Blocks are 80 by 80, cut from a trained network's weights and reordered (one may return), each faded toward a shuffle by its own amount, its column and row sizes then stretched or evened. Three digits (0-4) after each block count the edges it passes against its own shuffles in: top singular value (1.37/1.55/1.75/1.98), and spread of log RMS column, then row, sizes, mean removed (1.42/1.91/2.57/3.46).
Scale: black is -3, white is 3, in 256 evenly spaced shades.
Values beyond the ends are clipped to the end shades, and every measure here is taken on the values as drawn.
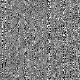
1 4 0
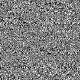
2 0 2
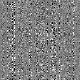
1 4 1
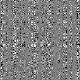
3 4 3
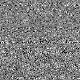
0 0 3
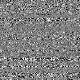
0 0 4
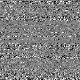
0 0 4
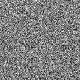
3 0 0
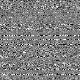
4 0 4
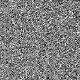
1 2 0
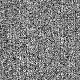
1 0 0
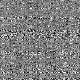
1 0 4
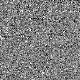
0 1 2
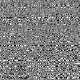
4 1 4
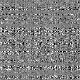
2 1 4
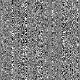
2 4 0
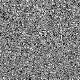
0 0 1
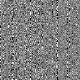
4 4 0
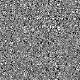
2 2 2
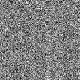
3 0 0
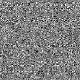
4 1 3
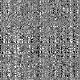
4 3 3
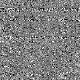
1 2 3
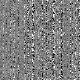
0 4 0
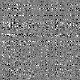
1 3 4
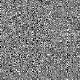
2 2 2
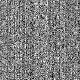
3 1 1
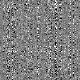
0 4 1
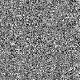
2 1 1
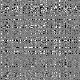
3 3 4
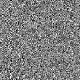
3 2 0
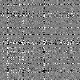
2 3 4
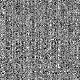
3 1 2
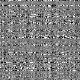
3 0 4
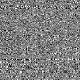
1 1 3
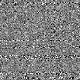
3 1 3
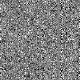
1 3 1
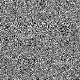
2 1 2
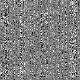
0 4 1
